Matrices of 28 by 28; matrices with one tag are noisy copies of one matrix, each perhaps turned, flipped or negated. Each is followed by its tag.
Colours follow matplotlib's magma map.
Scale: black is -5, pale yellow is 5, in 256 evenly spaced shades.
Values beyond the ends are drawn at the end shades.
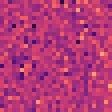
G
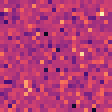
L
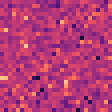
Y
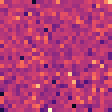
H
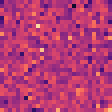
H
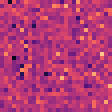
G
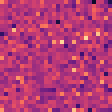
H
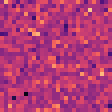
Y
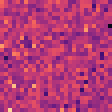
G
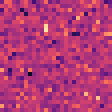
Y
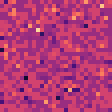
G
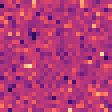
Y
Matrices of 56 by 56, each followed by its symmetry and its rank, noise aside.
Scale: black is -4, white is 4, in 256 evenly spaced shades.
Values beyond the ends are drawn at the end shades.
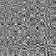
antisymmetric, rank four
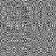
antisymmetric, rank six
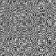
no symmetry, rank six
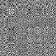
symmetric, rank four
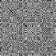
symmetric, rank five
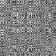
no symmetry, rank four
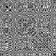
symmetric, rank five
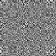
symmetric, rank five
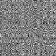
antisymmetric, rank six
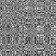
antisymmetric, rank four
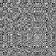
symmetric, rank four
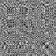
symmetric, rank four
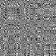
antisymmetric, rank six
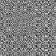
antisymmetric, rank four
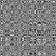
no symmetry, rank four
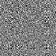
antisymmetric, rank four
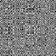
symmetric, rank five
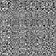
antisymmetric, rank six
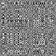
no symmetry, rank five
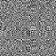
antisymmetric, rank four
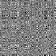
antisymmetric, rank six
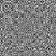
symmetric, rank five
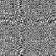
antisymmetric, rank six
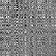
no symmetry, rank four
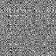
no symmetry, rank six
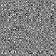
no symmetry, rank six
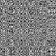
no symmetry, rank five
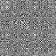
symmetric, rank five
